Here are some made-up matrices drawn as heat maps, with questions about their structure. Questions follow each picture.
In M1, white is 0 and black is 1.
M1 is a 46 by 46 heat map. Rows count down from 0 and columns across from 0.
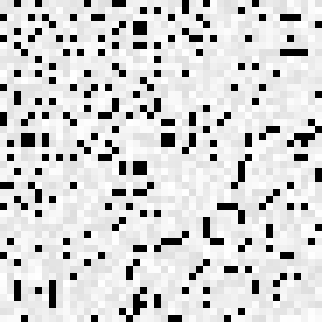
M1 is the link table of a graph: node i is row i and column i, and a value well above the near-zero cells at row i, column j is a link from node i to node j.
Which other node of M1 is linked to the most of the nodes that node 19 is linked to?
node 20
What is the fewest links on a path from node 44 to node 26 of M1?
3
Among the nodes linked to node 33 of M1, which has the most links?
node 29
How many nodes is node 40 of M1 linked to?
4
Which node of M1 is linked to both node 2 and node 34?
node 24
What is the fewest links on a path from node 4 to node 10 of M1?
2
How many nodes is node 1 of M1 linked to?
4
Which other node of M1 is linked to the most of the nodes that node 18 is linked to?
node 32
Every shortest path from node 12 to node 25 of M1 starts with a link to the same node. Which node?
node 13
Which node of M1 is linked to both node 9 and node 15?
node 16
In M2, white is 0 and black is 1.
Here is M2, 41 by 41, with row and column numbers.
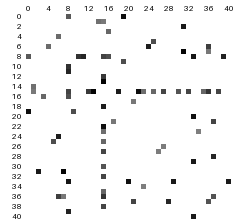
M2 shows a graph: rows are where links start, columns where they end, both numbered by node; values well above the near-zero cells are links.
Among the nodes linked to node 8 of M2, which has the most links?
node 15
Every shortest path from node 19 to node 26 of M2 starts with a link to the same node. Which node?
node 0
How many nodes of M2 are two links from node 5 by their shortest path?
1
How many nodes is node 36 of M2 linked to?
4
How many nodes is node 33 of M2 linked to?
4
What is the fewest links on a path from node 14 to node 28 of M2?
5
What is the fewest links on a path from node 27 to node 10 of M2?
3
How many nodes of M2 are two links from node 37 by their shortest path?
4
